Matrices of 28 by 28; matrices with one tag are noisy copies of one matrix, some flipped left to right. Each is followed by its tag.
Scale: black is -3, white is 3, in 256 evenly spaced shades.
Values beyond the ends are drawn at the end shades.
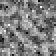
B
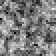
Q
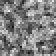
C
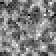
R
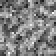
B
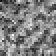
B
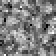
C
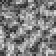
B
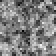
Q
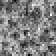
R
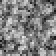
C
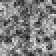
Q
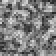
C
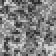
Q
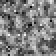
C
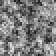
Q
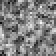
B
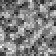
B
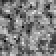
C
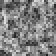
R
